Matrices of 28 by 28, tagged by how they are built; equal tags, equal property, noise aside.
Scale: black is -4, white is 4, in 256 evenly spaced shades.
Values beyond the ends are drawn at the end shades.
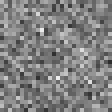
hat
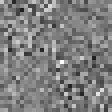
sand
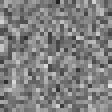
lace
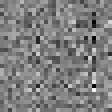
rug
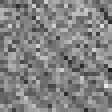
hat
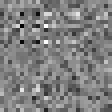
rug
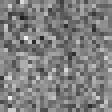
lace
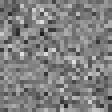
sand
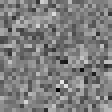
sand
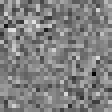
sand
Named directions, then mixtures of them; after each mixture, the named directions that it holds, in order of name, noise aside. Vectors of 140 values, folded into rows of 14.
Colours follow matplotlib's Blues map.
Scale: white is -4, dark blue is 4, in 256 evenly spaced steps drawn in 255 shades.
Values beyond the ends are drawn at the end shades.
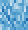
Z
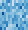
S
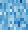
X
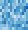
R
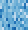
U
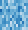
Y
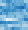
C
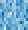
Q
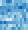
C, S.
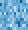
X, Y.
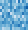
R.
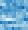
C.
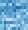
C, Q.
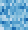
C, U, Z.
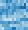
C, U.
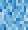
Q, Z.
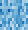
Q, Y.
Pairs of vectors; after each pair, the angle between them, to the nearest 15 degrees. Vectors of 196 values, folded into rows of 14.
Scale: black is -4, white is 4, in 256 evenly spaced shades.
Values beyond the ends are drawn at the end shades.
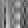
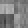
75 degrees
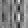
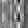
165 degrees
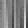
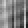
30 degrees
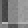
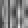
90 degrees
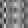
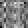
30 degrees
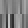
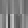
165 degrees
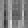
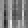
15 degrees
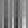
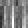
60 degrees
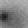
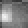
150 degrees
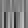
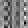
75 degrees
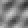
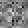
60 degrees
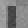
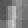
150 degrees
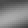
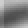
165 degrees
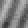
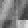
60 degrees
